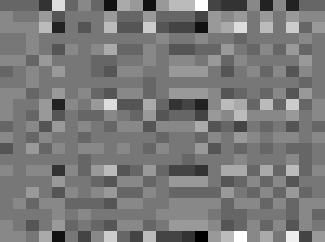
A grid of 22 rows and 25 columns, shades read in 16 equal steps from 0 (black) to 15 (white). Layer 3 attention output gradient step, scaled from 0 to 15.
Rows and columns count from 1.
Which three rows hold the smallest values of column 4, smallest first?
1, 12, 14
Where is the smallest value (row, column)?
22, 16
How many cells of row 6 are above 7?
9
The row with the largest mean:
3
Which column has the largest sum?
19
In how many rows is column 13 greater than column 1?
6
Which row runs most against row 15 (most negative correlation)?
20
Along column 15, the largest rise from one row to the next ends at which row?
17
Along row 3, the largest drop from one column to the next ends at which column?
5
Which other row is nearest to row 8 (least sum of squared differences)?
15
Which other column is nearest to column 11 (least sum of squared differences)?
10
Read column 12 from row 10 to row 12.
10 9 5
